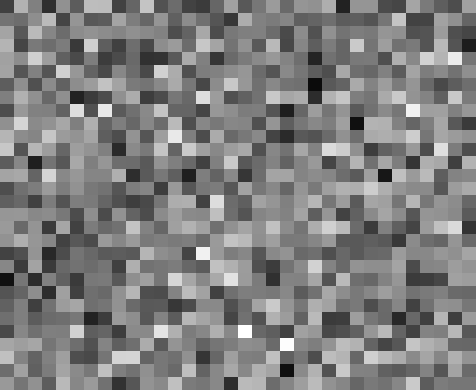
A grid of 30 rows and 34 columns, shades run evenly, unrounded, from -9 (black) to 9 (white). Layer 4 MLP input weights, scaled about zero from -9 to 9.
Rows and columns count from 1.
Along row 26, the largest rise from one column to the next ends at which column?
18
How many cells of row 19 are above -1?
22
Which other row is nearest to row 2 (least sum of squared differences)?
3
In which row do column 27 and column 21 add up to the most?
27
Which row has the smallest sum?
25
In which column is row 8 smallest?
6
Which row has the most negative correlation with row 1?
2
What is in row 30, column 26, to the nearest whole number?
-2
